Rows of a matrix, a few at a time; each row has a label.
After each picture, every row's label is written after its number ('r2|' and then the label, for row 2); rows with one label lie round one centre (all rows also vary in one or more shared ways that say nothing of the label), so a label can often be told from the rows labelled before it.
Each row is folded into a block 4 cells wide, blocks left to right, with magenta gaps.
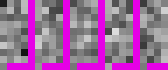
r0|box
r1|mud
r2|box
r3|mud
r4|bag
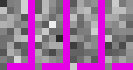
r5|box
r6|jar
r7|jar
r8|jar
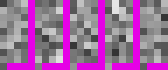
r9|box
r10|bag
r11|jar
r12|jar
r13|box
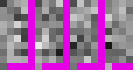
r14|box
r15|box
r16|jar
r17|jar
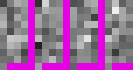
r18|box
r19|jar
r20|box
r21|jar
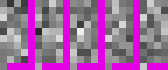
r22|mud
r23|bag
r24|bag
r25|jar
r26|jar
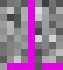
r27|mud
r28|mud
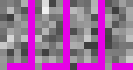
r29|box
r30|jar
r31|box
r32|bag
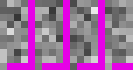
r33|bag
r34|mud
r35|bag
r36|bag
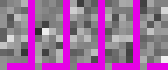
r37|box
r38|bag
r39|mud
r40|box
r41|bag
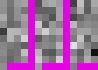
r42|bag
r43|bag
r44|box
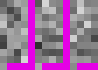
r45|bag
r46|jar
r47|jar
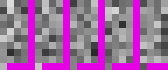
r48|jar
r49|jar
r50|box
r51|mud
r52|box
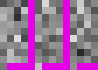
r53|mud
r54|jar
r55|jar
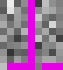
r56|jar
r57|jar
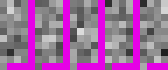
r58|jar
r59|box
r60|bag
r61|box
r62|box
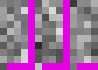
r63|bag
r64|jar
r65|box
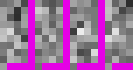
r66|mud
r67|mud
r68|bag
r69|mud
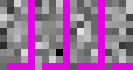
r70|bag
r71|box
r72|bag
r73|box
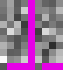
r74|bag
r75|bag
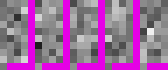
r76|bag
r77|jar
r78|box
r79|jar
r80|bag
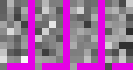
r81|bag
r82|jar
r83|mud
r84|box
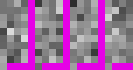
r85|bag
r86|box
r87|box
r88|mud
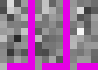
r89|jar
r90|jar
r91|mud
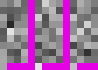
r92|bag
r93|jar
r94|jar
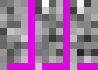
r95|bag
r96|jar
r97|jar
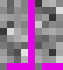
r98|bag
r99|bag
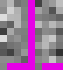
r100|jar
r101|box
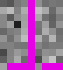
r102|mud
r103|mud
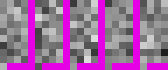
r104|jar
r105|bag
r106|box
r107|box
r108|box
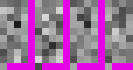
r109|mud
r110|bag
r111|mud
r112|mud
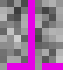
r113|mud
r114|bag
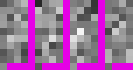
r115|box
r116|box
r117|mud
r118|bag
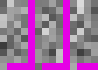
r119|jar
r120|bag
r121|jar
